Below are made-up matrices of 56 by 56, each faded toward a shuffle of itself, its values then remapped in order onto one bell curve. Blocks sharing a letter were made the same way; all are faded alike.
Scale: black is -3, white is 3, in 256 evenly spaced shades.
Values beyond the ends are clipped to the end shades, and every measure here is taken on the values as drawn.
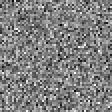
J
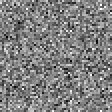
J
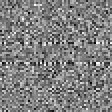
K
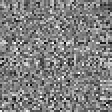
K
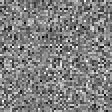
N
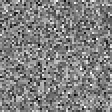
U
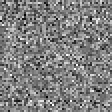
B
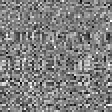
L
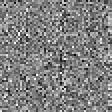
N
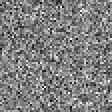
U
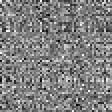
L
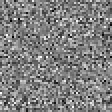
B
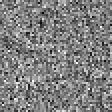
U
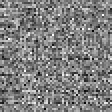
K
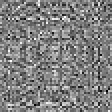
L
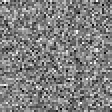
J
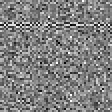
L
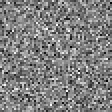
J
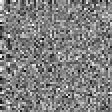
N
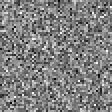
U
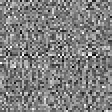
L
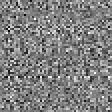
L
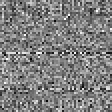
K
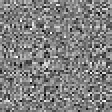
L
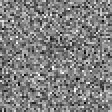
J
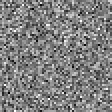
J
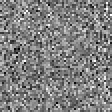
U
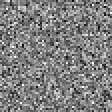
U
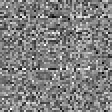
K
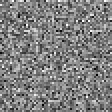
B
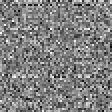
K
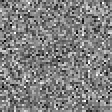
U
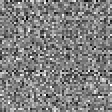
K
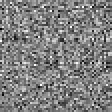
K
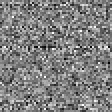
B
